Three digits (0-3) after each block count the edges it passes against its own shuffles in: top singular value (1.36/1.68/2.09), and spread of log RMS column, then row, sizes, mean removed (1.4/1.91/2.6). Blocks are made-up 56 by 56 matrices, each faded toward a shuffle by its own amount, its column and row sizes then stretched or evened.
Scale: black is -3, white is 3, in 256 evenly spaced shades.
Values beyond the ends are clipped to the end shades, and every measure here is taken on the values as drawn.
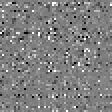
0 2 3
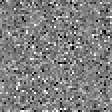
1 1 1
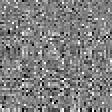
3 1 1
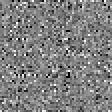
0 1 2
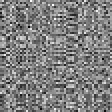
3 1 0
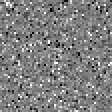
0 0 0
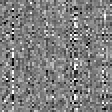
3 3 0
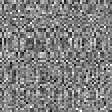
3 0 1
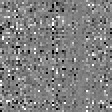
1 3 2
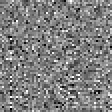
2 2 1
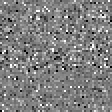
1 0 2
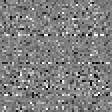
2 1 3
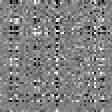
3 3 3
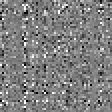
0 3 2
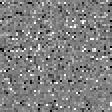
0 0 2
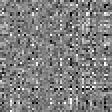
3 3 2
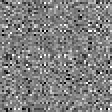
3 1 2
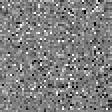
1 1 2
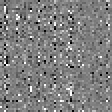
2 3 1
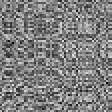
3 1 1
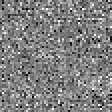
1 2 1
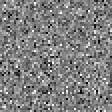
1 1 0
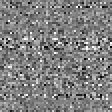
0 0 3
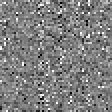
1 2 0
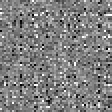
2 2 2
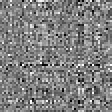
3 1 2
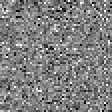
2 0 1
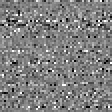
0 0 3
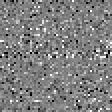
0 0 2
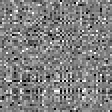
3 0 2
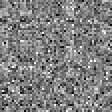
2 0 1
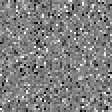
1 0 0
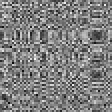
3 1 1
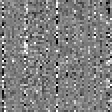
2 3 0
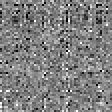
2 2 1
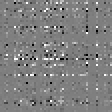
1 3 3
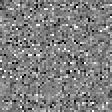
0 0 2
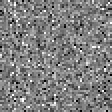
0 1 0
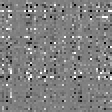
1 3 3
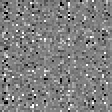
1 2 0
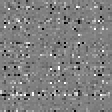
1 2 3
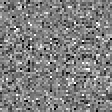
2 1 1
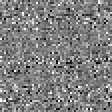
0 1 3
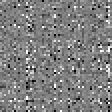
0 3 2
